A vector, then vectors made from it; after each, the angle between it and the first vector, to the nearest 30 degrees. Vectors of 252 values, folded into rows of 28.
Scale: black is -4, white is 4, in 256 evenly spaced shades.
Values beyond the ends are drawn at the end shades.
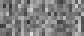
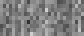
30 degrees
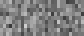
120 degrees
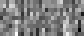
120 degrees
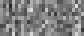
30 degrees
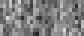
120 degrees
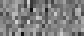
120 degrees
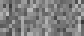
30 degrees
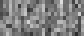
150 degrees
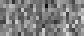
120 degrees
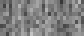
30 degrees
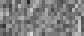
30 degrees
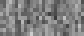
60 degrees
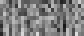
60 degrees
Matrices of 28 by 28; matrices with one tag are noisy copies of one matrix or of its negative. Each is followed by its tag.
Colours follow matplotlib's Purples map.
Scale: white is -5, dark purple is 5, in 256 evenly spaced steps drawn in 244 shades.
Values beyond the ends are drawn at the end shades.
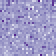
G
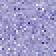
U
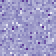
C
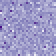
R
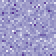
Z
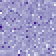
R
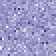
U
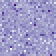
Z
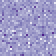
Z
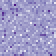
Z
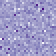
U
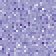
U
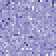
G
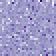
G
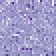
G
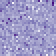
G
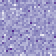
Z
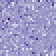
G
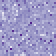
Z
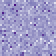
Z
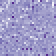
G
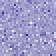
Z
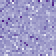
G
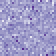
G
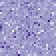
R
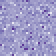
C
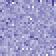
G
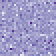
Z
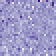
G
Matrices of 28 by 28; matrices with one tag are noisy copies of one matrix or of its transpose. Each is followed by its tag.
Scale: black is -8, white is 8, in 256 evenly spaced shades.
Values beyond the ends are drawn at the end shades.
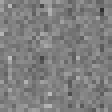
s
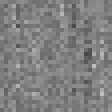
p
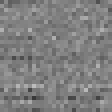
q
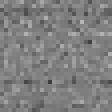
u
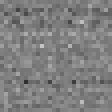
u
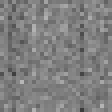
u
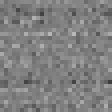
u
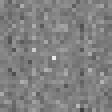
u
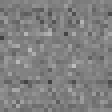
u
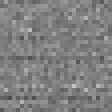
q
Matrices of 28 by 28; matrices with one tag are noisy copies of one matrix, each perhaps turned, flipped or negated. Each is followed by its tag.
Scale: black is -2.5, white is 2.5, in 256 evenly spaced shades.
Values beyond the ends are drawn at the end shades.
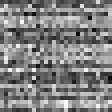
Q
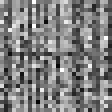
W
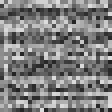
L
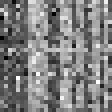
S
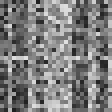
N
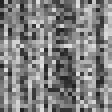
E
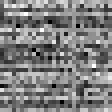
Q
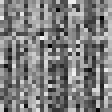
Q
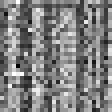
L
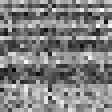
S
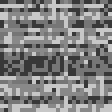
E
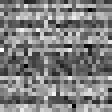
E
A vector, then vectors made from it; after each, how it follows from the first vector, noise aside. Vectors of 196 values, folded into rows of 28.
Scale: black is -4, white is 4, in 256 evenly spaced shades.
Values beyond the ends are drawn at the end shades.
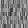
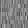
negated, shrunk.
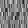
reversed.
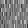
reversed, negated, partly zeroed.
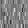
partly zeroed.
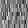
reversed.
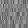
wrapped around, negated, shrunk.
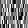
wrapped around, scaled up.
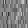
reversed, negated, partly zeroed.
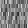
reversed.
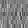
partly zeroed.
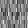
reversed.
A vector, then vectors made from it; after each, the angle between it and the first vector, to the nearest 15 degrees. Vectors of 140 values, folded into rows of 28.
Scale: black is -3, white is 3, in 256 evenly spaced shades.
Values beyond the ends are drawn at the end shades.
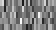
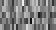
135 degrees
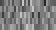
135 degrees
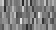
15 degrees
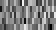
120 degrees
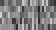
120 degrees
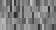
90 degrees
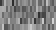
120 degrees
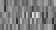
60 degrees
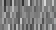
45 degrees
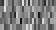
165 degrees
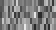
105 degrees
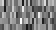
15 degrees
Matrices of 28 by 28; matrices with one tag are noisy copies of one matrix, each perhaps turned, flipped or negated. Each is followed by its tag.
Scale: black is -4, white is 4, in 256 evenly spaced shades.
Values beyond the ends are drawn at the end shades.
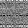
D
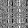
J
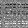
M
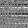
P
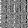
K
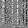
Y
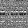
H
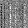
Y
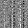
P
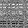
M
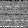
K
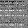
Y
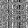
J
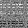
M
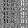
M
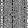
D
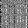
K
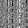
J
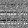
P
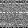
D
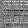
Y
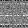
D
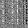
Y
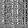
Y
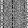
D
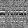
H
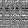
J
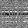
H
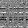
J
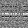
H
